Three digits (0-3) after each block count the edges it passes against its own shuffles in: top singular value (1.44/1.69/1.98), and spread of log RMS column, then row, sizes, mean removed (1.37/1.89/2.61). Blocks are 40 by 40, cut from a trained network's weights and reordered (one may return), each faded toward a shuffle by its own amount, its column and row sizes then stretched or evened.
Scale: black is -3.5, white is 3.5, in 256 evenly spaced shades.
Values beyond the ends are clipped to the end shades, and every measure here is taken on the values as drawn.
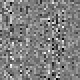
0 3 0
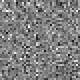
2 1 0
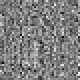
2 2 0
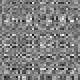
3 0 3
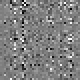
1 3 2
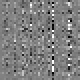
2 3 1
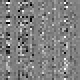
2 3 0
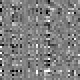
3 3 2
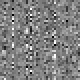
1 3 0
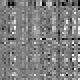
3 3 2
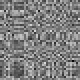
3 0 2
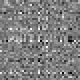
2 1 2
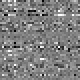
0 1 3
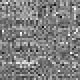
2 0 0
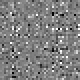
1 2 1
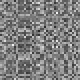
3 1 2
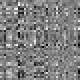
3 3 2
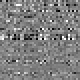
2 0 3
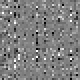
0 3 1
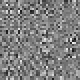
3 2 1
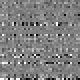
2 0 3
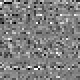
1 1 3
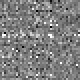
1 1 0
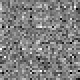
1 1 2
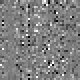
0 2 0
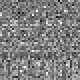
2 0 0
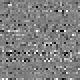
0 1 3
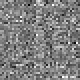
1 0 2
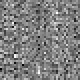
2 2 0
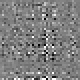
3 2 3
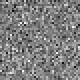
0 0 0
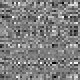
3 1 3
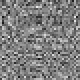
3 1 1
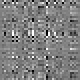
3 3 3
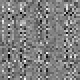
3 3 0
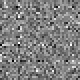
1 1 2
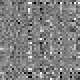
3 2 2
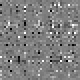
0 2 2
